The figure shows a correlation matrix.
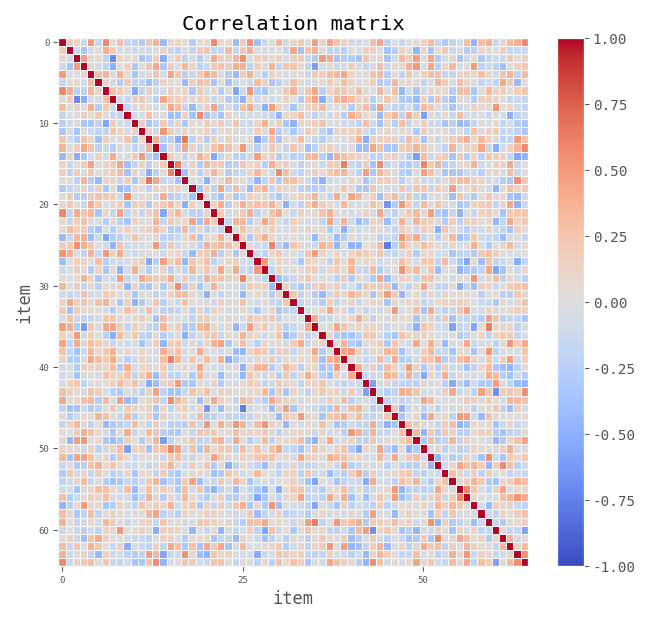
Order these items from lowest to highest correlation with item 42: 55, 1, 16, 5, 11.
55, 11, 5, 1, 16
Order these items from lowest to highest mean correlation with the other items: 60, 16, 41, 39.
60, 41, 16, 39
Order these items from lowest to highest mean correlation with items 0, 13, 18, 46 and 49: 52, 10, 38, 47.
10, 52, 47, 38
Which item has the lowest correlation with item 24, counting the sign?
6
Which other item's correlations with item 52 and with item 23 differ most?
39
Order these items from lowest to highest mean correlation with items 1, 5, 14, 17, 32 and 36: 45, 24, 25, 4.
45, 24, 4, 25
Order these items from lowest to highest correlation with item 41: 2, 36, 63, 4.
2, 36, 63, 4
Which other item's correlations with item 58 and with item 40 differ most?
27
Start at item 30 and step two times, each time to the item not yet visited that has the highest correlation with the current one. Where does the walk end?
15
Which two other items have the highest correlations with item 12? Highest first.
17, 63
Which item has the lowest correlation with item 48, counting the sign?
50
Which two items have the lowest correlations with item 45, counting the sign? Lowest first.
25, 20
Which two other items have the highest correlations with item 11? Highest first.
14, 29
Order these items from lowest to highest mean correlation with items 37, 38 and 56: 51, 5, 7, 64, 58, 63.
58, 7, 5, 63, 51, 64
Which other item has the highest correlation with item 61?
52
